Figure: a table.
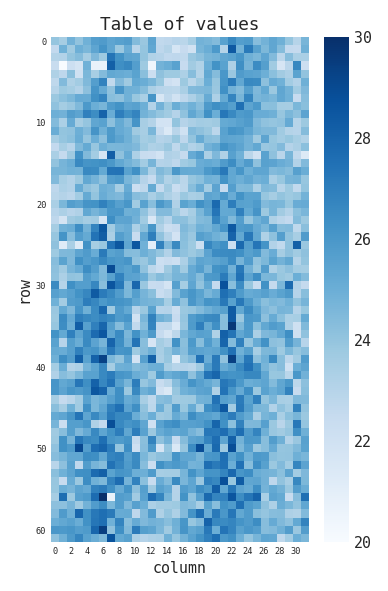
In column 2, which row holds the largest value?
36
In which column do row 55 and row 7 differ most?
20
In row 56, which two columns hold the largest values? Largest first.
6, 22
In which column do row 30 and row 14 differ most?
21
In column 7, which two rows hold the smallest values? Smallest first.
56, 5
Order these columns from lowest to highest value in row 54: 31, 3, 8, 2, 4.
3, 31, 2, 4, 8
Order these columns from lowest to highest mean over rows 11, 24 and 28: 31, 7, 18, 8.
31, 18, 8, 7
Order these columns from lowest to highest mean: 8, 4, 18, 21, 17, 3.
17, 18, 3, 4, 8, 21
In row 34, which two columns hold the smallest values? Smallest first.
10, 15
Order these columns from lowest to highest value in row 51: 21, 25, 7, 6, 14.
14, 6, 25, 7, 21
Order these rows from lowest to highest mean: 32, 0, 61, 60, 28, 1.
1, 0, 28, 61, 32, 60
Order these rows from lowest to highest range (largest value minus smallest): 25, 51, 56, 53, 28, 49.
51, 53, 49, 28, 25, 56
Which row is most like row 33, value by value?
23
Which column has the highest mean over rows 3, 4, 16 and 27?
7
